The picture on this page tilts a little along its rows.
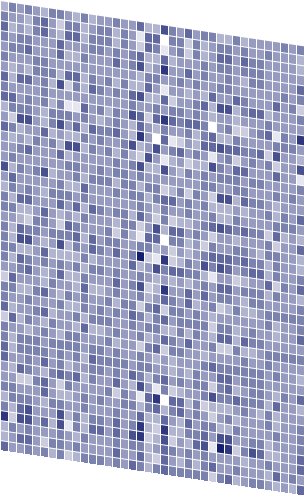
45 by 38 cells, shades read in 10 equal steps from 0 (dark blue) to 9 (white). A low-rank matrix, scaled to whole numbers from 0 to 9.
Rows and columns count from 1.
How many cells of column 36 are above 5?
1
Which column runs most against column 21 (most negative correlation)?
19
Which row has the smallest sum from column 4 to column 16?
12
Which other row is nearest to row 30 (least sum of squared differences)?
45
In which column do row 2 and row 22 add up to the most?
21
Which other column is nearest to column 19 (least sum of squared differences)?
9
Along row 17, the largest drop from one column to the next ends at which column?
28
